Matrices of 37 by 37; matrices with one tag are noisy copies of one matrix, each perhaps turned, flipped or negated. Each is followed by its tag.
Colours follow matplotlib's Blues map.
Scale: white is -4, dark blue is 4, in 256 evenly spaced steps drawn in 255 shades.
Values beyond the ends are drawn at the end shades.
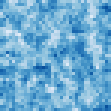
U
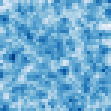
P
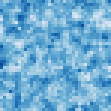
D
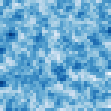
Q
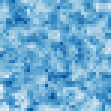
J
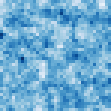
U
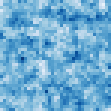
U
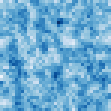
U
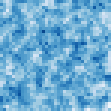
J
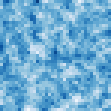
Q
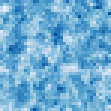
U
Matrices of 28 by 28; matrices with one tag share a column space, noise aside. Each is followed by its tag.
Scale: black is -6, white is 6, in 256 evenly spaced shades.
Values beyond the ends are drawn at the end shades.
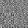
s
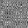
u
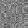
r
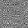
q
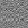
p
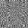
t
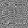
q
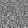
s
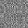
r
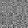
s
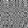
t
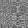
s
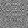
p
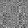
s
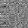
r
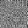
t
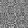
s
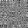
t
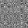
r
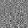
s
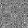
r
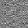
q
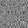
u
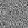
u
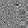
u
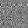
u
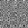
t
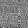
s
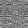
q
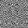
q
